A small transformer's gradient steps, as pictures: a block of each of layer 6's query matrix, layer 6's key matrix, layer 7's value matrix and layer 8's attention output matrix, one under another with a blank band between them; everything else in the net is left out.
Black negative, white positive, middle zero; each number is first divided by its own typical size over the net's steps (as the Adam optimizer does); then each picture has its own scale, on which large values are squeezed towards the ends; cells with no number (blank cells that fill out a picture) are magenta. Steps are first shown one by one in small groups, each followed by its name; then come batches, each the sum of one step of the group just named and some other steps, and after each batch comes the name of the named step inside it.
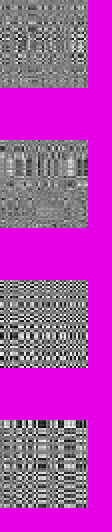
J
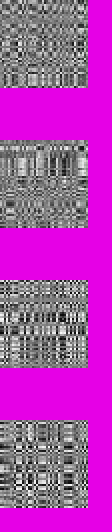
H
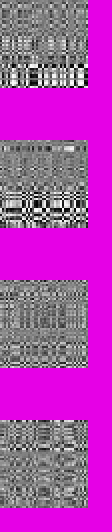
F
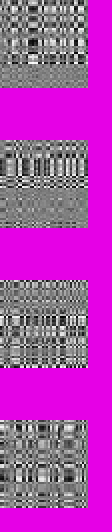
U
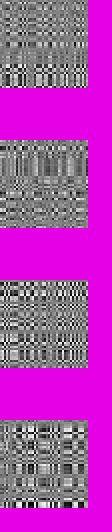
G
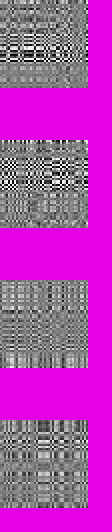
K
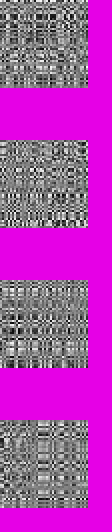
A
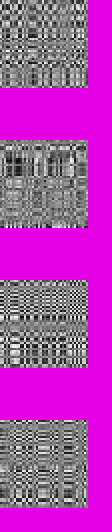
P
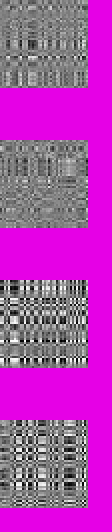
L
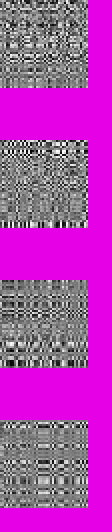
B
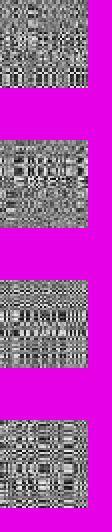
H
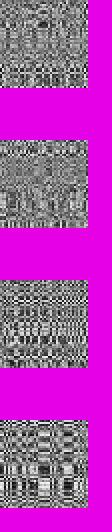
B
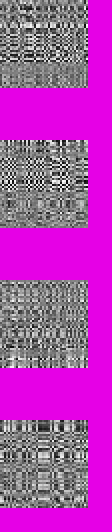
K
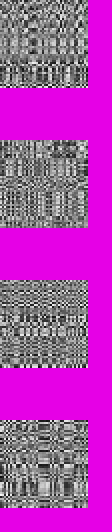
U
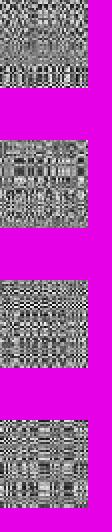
L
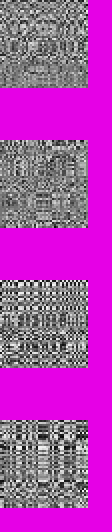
H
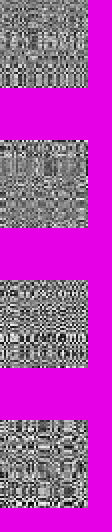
G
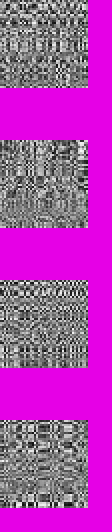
G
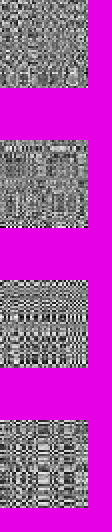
P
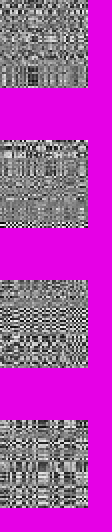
J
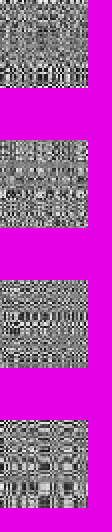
A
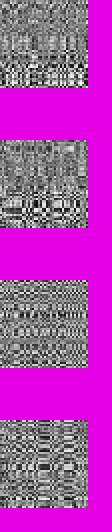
F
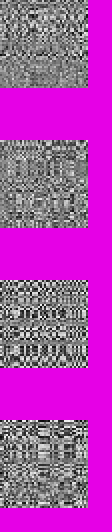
J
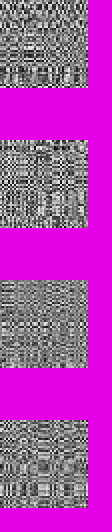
K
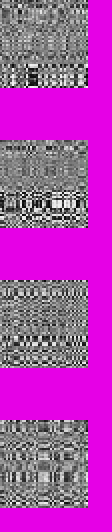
F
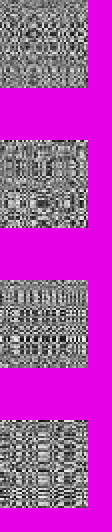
P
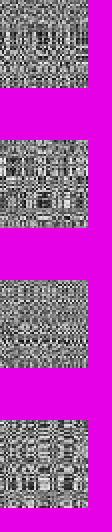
J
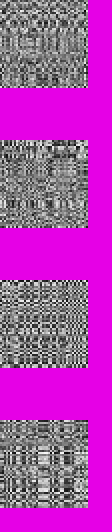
P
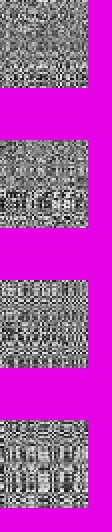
A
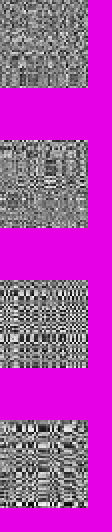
G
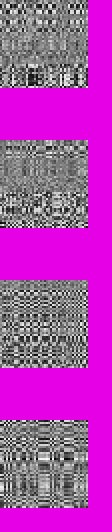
F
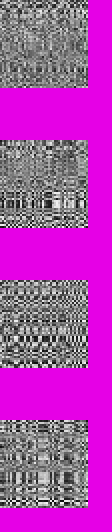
H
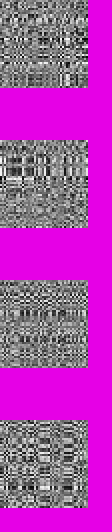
G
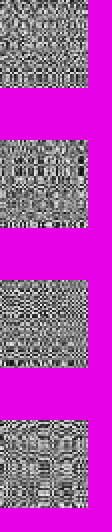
B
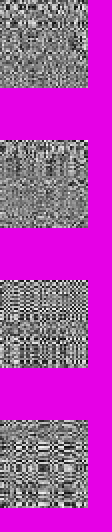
P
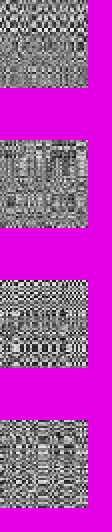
H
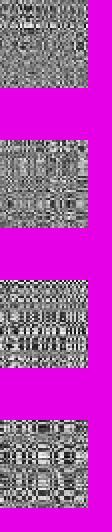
H
